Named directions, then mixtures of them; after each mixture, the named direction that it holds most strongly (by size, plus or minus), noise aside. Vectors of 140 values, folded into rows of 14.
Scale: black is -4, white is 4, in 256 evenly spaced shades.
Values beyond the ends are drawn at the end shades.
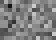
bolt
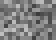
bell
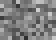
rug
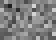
bolt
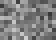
rug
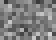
bell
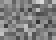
bell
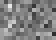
bolt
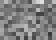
bell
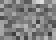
rug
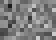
bolt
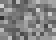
rug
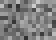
rug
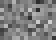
rug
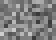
bell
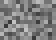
bell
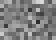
bell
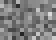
rug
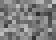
bell
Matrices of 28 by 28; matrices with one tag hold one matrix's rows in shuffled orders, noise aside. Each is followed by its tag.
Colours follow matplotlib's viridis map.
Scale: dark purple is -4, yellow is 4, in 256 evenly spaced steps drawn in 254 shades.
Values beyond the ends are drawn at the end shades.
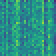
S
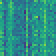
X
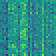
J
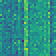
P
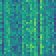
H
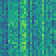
J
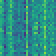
X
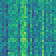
J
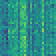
J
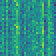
S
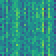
S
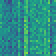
P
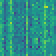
X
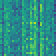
H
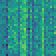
J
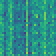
X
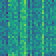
J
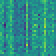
X
